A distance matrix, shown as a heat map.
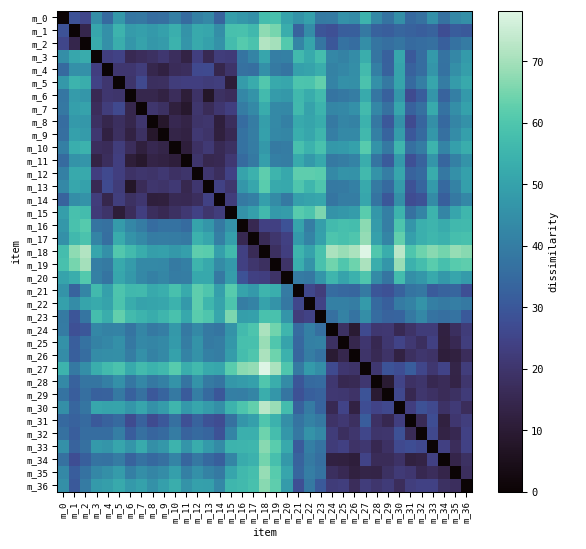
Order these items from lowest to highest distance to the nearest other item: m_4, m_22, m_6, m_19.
m_6, m_4, m_19, m_22
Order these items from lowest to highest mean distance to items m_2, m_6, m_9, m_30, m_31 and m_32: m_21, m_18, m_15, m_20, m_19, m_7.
m_7, m_15, m_21, m_20, m_19, m_18
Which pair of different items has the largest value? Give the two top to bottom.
m_18, m_27
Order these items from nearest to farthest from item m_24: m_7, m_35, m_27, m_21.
m_35, m_27, m_21, m_7
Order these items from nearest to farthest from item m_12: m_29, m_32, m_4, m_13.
m_13, m_4, m_32, m_29
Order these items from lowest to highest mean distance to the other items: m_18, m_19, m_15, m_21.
m_15, m_21, m_19, m_18
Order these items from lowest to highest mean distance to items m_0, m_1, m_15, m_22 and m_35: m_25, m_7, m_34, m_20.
m_34, m_25, m_7, m_20
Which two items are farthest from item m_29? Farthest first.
m_18, m_19
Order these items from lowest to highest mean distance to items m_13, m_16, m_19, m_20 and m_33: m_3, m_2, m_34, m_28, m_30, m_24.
m_3, m_28, m_34, m_24, m_30, m_2
